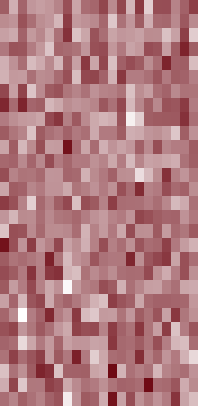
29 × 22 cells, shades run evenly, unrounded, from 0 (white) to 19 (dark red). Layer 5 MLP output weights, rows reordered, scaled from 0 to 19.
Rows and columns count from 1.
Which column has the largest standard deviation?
8
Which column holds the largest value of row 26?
9
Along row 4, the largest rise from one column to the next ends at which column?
7
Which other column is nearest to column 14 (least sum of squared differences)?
18
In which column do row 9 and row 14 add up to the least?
15
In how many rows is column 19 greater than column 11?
19
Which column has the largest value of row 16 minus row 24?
20
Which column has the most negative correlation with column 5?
12
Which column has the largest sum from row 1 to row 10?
21
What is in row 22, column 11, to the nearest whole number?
6
